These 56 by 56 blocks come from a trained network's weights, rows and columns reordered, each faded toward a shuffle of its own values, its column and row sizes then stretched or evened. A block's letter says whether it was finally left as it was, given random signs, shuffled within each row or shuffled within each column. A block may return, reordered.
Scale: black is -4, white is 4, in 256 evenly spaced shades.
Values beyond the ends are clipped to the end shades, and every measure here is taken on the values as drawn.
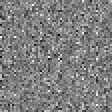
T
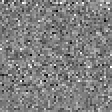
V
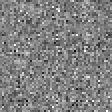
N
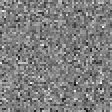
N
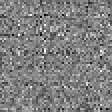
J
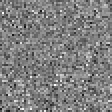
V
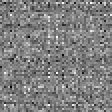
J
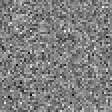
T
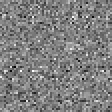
V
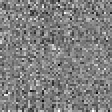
J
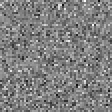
V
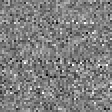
V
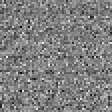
V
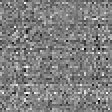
J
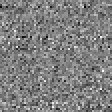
V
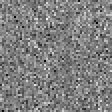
T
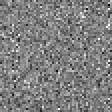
T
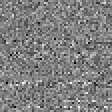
V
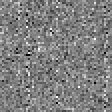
T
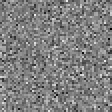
T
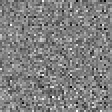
J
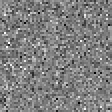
T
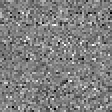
V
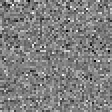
V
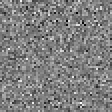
V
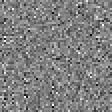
T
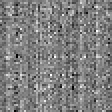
J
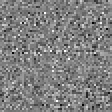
V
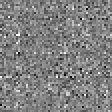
N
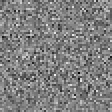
V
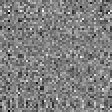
J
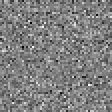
V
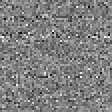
V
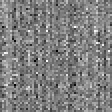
J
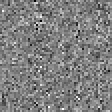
T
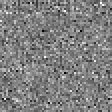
V
